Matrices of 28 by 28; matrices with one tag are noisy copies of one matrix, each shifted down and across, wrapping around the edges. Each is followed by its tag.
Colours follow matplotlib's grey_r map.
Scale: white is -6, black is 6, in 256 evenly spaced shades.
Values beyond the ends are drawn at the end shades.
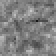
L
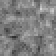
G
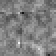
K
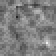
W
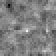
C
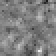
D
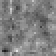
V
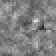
D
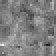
V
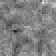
G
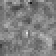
K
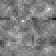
L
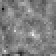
W
